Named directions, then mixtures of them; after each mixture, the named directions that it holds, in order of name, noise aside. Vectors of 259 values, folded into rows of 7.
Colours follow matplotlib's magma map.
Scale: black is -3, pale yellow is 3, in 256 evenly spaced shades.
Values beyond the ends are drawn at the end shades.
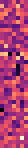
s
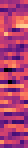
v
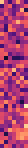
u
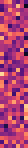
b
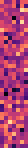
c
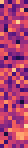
u.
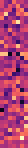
s, u.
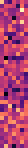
c, u.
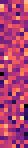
b, u.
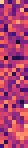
u.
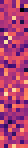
c.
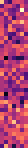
c, u.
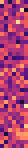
u.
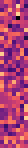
b, s.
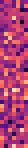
c.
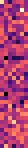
c, u.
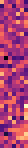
b, u.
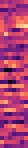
v.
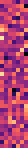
b, c.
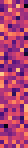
b.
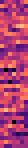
u, v.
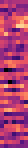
v.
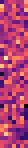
b, u.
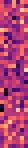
c, s.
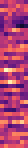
v.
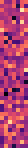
c.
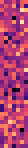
c.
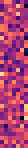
b.
